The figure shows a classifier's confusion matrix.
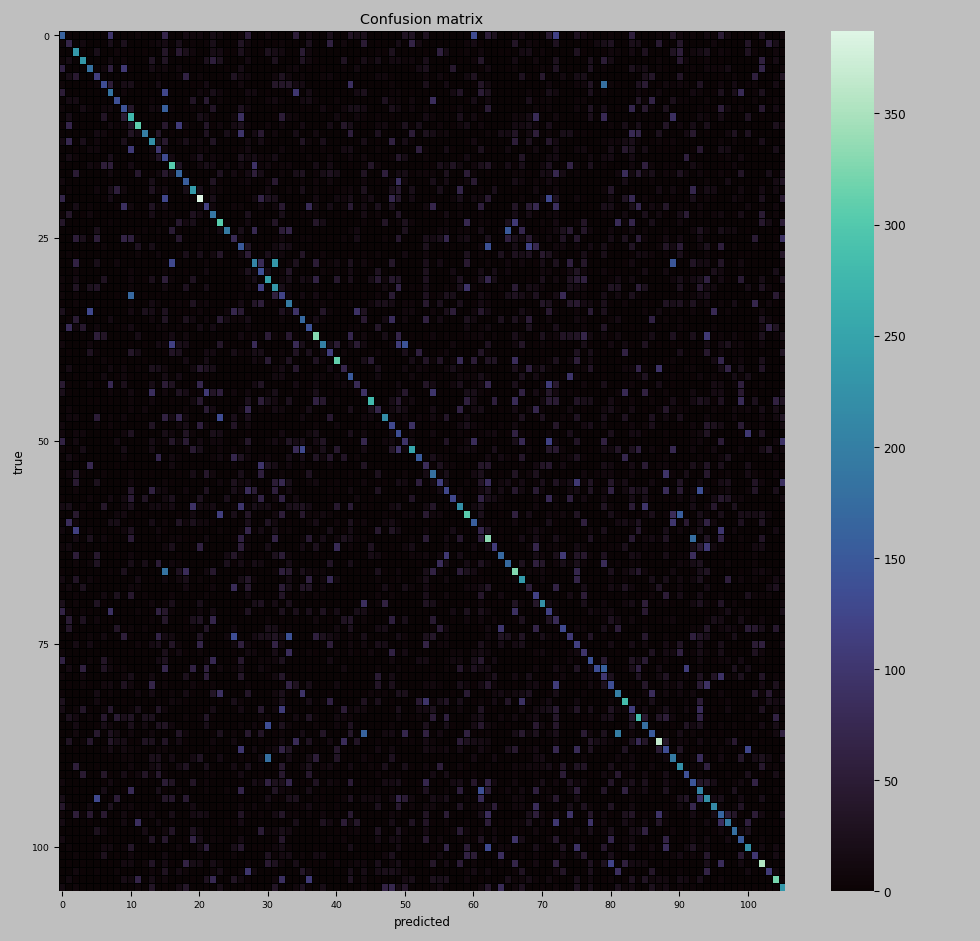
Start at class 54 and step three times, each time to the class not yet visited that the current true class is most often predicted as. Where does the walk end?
62
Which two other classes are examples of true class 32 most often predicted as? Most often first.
10, 73
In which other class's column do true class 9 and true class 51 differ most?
15
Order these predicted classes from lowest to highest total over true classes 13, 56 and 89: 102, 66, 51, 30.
51, 102, 66, 30
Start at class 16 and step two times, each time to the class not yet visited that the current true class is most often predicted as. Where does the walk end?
31
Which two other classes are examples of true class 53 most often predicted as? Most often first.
29, 4
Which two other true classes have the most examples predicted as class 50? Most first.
38, 86
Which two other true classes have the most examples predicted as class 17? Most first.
11, 47
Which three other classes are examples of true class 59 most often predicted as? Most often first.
90, 23, 89
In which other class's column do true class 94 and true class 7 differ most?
5
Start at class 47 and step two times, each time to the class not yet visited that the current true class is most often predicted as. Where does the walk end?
66
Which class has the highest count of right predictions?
20
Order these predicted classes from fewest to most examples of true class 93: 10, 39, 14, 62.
39, 14, 62, 10
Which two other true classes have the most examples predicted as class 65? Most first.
24, 25
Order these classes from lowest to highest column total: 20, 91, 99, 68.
91, 68, 99, 20
